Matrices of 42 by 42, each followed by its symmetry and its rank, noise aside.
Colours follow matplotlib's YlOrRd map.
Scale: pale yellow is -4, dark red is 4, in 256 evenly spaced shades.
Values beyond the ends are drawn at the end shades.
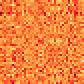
no symmetry, rank six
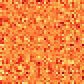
no symmetry, rank six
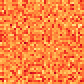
no symmetry, rank eight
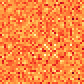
symmetric, rank eight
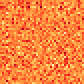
no symmetry, rank eight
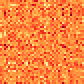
antisymmetric, rank eight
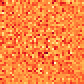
no symmetry, rank eight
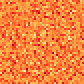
no symmetry, rank twelve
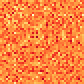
symmetric, rank twelve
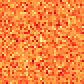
no symmetry, rank twelve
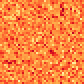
symmetric, rank eight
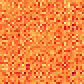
symmetric, rank six
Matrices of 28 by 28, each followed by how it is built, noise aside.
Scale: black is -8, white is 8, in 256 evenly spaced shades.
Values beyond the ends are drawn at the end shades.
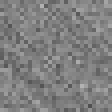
Toeplitz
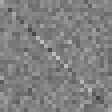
diagonal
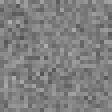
noise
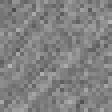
Hankel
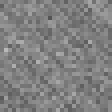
Toeplitz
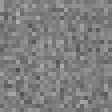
noise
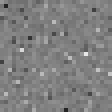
sparse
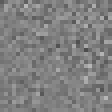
upper triangular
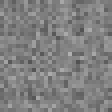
blocks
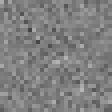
banded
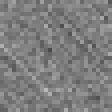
Toeplitz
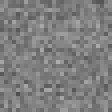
blocks
